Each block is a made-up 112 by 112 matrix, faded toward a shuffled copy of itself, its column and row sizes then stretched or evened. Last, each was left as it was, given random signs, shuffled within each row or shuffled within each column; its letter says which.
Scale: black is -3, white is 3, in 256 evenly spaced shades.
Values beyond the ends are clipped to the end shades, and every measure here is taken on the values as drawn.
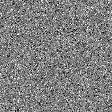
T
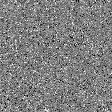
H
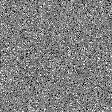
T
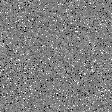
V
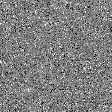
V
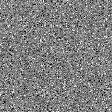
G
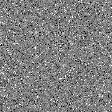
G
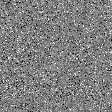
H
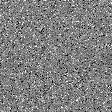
H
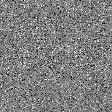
V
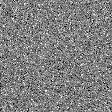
T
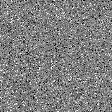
T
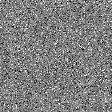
G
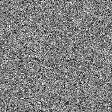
V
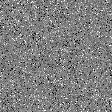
T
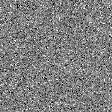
V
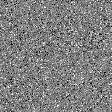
G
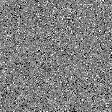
V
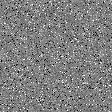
H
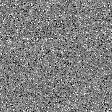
H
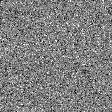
H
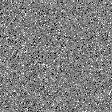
G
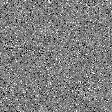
V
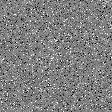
H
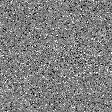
H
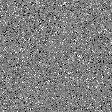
V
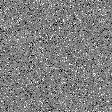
T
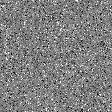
T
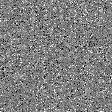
G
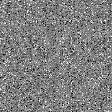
G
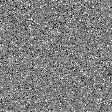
V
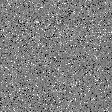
H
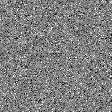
G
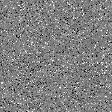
V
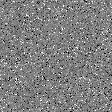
H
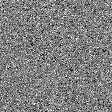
H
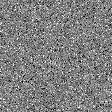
T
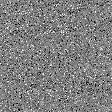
V
